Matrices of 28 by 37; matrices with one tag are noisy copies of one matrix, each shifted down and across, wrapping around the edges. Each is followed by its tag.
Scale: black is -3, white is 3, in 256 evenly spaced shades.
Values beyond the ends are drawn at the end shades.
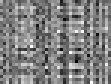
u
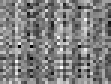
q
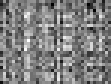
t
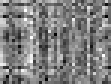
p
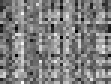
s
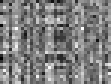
s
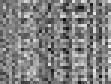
u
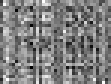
t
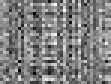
u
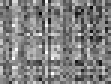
t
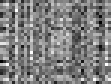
u
